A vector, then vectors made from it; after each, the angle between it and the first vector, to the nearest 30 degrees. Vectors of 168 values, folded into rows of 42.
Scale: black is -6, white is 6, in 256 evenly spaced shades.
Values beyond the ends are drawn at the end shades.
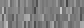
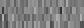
150 degrees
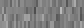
30 degrees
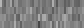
90 degrees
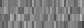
120 degrees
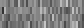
120 degrees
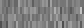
120 degrees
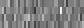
30 degrees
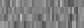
90 degrees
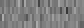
120 degrees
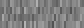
120 degrees
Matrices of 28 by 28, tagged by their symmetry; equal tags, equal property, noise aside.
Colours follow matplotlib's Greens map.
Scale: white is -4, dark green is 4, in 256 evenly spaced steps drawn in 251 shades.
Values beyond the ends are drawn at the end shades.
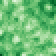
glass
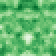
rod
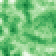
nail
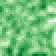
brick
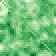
nail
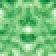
rod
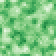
glass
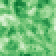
brick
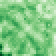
glass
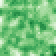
nail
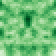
rod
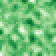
brick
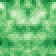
rod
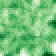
brick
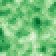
nail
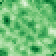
glass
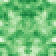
rod
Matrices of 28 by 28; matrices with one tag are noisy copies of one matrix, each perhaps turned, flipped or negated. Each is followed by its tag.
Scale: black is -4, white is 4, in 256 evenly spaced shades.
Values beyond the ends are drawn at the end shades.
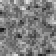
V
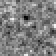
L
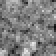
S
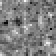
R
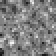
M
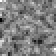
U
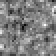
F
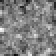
V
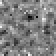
L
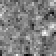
S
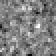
L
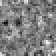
R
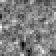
S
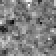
S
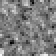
M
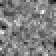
M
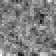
U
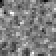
M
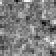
S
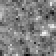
S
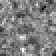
R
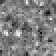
R
